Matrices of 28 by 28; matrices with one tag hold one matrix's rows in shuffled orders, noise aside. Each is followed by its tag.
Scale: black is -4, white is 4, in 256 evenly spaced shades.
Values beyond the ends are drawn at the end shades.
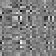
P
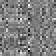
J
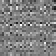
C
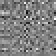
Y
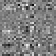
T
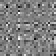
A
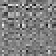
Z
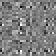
P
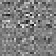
T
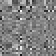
P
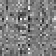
J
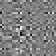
P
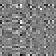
P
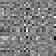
Y
